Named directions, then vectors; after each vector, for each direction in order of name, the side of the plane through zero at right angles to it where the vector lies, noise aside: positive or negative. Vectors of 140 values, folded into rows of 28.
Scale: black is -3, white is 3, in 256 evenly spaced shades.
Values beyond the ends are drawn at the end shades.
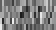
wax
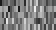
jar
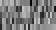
negative, negative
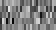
negative, negative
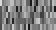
negative, negative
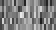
positive, negative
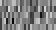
negative, negative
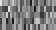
negative, negative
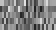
negative, positive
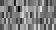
positive, negative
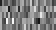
positive, positive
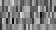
negative, negative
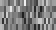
negative, positive
